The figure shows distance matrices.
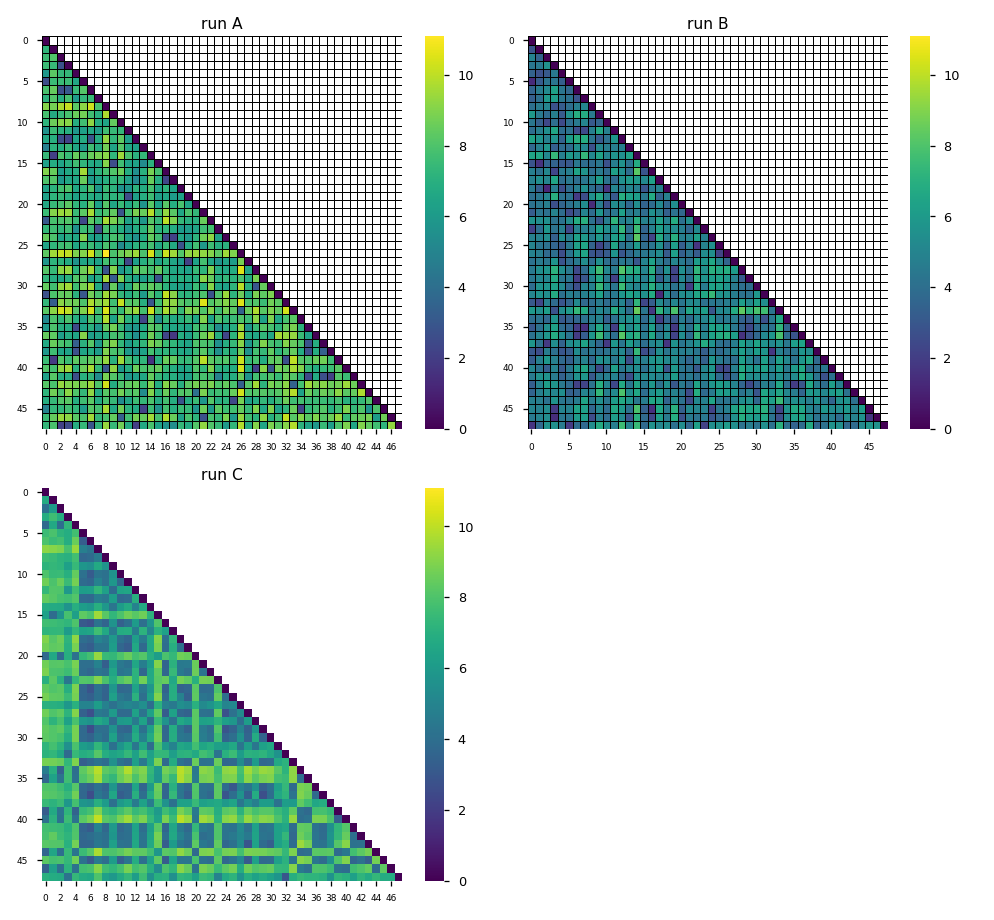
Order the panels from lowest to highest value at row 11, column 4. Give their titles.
run B, run A, run C
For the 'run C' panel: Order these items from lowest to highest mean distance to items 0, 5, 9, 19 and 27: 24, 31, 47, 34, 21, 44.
24, 21, 31, 47, 44, 34
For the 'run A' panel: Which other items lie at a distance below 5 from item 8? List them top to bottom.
28, 30, 40
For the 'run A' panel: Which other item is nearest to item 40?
28
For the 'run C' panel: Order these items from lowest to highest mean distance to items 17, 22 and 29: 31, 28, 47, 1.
28, 31, 47, 1
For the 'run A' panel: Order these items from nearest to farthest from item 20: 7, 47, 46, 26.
7, 46, 47, 26
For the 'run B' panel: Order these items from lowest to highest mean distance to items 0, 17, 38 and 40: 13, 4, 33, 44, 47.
4, 47, 13, 44, 33
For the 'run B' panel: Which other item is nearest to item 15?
1
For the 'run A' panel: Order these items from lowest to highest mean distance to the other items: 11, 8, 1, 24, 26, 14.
11, 24, 1, 14, 8, 26
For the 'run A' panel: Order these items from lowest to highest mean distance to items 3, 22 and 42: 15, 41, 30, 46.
15, 41, 46, 30
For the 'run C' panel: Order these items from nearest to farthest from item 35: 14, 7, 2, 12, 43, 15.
2, 15, 14, 12, 43, 7
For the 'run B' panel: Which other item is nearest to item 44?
21
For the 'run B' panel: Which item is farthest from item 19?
33
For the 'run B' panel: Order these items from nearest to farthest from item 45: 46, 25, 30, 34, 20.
46, 20, 25, 34, 30
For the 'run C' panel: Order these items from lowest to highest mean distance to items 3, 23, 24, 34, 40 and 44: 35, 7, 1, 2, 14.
2, 35, 14, 1, 7
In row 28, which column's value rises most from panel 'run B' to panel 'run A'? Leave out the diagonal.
6
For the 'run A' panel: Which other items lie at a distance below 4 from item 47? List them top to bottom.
2, 3, 6, 12
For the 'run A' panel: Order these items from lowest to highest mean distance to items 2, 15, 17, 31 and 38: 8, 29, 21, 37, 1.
29, 37, 1, 21, 8
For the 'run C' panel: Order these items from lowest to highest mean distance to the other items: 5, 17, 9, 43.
5, 43, 9, 17
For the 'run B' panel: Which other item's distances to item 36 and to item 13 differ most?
28
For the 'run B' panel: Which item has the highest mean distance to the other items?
14
